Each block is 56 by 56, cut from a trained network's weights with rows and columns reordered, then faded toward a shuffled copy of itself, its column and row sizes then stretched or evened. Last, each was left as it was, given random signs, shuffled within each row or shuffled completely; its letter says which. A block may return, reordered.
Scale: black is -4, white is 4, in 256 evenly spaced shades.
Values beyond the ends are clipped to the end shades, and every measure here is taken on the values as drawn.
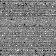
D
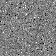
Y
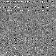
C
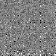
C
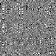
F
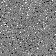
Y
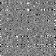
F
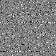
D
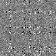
C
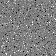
Y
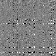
F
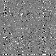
C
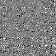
F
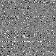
C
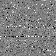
D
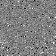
D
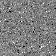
D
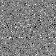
D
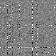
C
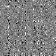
F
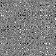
F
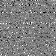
D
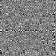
F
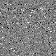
D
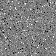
Y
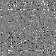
C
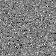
D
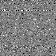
D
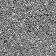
Y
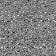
D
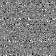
D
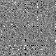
C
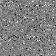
D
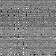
F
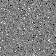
Y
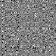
F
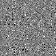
C
